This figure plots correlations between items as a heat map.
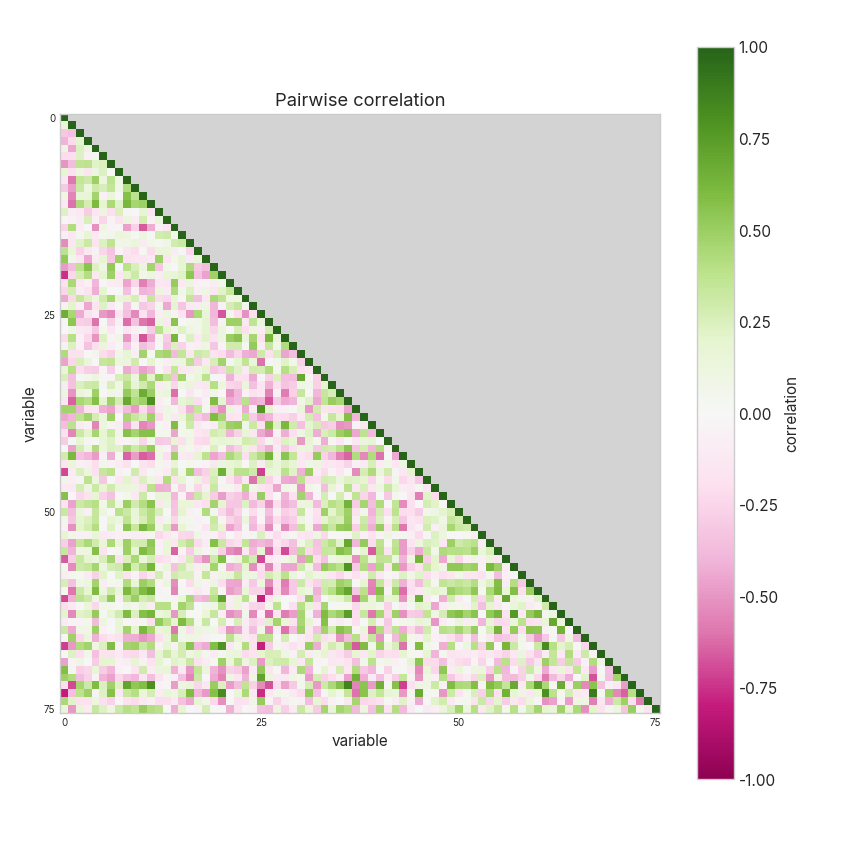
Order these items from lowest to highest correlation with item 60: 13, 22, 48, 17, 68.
22, 68, 17, 13, 48
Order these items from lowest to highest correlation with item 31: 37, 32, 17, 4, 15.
37, 17, 32, 4, 15
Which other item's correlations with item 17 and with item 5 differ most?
25
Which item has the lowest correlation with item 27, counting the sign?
47
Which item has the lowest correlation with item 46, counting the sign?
24
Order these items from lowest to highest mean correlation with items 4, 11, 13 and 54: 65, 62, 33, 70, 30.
70, 62, 30, 33, 65
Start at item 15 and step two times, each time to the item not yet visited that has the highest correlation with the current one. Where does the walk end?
62
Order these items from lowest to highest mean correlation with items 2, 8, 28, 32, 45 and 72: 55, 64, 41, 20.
55, 64, 41, 20
